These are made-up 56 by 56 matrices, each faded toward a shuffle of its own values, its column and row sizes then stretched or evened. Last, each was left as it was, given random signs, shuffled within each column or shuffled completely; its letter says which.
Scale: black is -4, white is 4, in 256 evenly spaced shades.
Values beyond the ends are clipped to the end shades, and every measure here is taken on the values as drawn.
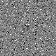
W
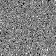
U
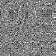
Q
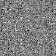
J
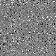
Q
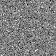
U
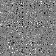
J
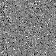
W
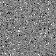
W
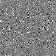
J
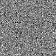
Q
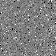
W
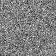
U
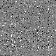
J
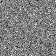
W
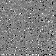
Q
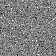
U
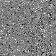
W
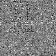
Q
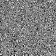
J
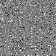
J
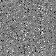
W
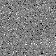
W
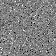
U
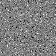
W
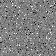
U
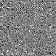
Q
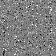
W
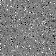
W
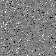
W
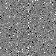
W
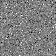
U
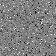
U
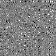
Q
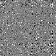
Q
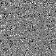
J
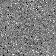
U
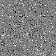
Q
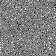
U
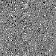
Q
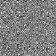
Q
